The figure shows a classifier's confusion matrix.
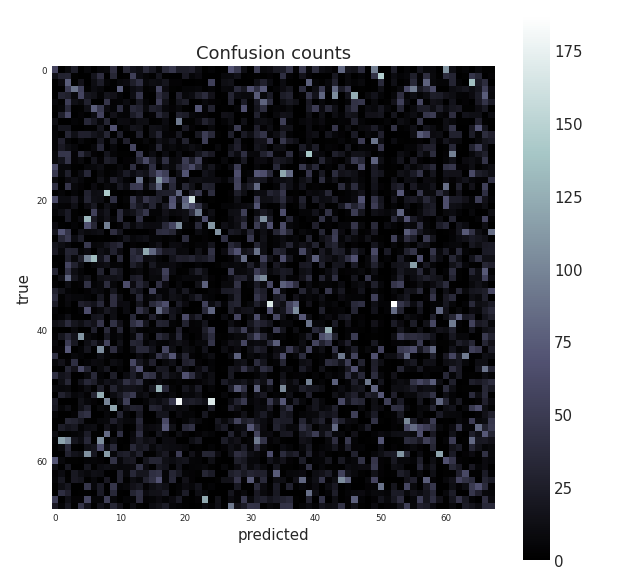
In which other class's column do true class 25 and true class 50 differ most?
7
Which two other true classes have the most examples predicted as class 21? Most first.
20, 15
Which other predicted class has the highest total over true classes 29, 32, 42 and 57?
2
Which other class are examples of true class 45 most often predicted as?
12
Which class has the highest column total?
31
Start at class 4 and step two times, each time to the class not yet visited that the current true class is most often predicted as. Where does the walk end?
66
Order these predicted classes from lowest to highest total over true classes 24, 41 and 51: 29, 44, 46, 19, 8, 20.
20, 44, 29, 46, 8, 19
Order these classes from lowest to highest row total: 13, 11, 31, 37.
11, 31, 13, 37
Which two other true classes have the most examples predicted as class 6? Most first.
29, 22
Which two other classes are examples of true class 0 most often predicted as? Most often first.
60, 49
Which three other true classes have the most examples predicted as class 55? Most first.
30, 3, 43
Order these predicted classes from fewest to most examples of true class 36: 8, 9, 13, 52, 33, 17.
8, 13, 9, 17, 33, 52
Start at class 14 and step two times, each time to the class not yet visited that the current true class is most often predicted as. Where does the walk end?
16
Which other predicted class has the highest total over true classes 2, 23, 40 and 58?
64
